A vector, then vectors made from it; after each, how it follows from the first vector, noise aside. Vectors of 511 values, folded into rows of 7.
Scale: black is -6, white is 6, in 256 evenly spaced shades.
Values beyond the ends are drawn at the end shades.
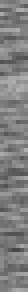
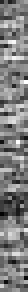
reversed, negated, scaled up.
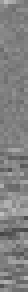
reversed, partly zeroed.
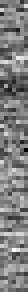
negated, scaled up.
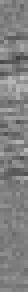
partly zeroed.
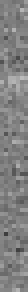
partly zeroed.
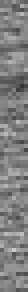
negated.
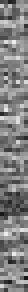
reversed, negated, scaled up.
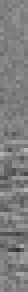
partly zeroed.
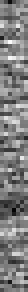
reversed, negated, scaled up.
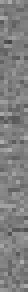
reversed, partly zeroed.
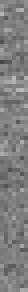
partly zeroed.
